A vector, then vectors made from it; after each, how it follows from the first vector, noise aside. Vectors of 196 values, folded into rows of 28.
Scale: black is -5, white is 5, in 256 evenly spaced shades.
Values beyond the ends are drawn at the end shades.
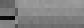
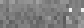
reversed, negated, partly zeroed.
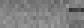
reversed, shrunk.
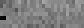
partly zeroed.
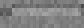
wrapped around, partly zeroed.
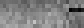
reversed.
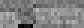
wrapped around.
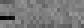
partly zeroed.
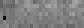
partly zeroed.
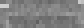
wrapped around, negated, shrunk.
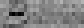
wrapped around.
